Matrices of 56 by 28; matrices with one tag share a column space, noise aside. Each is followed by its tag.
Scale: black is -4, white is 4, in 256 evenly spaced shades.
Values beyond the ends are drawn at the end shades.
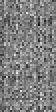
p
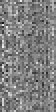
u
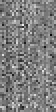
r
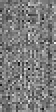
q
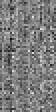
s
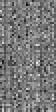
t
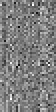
t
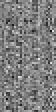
p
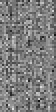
u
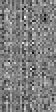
q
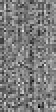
r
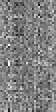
t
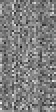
r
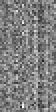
r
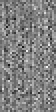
s
